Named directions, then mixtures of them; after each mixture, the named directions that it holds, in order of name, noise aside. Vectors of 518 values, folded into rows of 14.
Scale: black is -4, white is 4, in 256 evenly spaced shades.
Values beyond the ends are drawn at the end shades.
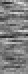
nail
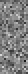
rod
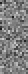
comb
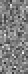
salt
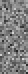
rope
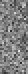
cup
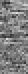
nail, rope.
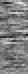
nail.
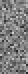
rope.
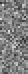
comb, cup.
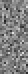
rope, salt.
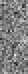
comb, cup.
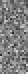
rope.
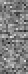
nail, rod.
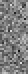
cup.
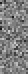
comb.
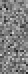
rope.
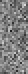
cup.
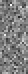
cup, salt.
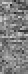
nail, salt.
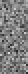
rope.
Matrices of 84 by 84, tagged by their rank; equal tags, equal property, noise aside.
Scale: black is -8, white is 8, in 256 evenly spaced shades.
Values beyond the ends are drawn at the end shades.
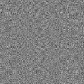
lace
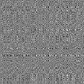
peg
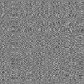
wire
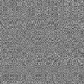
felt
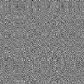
lace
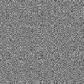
felt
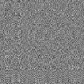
felt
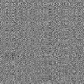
lace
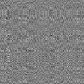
wire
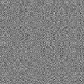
lace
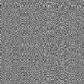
peg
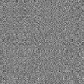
felt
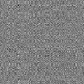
wire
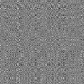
wire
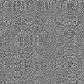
lace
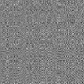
wire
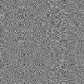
lace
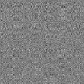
peg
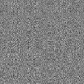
felt
